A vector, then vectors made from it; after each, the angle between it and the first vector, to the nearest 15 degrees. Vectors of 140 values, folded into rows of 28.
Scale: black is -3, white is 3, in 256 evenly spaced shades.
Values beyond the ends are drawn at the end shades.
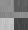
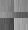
150 degrees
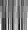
105 degrees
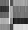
90 degrees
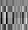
105 degrees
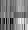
135 degrees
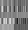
45 degrees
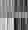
30 degrees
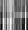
60 degrees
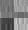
165 degrees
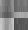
30 degrees
